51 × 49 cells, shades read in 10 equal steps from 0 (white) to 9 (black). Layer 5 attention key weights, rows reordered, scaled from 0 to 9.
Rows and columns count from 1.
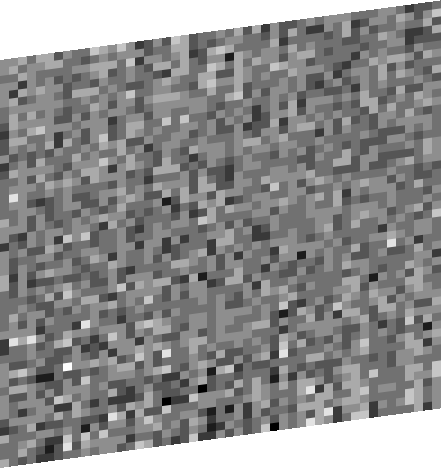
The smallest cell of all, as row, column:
40, 8
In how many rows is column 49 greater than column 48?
18
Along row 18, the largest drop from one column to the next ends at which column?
2
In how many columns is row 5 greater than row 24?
14
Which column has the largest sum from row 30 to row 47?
31
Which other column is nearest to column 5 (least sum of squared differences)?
9
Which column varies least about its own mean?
45
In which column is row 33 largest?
29
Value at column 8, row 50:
1
